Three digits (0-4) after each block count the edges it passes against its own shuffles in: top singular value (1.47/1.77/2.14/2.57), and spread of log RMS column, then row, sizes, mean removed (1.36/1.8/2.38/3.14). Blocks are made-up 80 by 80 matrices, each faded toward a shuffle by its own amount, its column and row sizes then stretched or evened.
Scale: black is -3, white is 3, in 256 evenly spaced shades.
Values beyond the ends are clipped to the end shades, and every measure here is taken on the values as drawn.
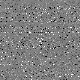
0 0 3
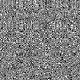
3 0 1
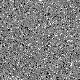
1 0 0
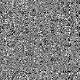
0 3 2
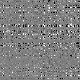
3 3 4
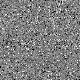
0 0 2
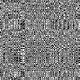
4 3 1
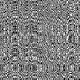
4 3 0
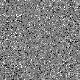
1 1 1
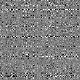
2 3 4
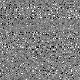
2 0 3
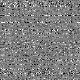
1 0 4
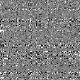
1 3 4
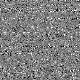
0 0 3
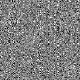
2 3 1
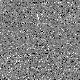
0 0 2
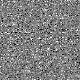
2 1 3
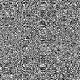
3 1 1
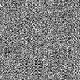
3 0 1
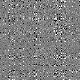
2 4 3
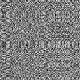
4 1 1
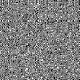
3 2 1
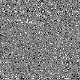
1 1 3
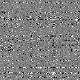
2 2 4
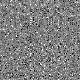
2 1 0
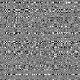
4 2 4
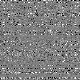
2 1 4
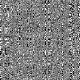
3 4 1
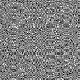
4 1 0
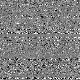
1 0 4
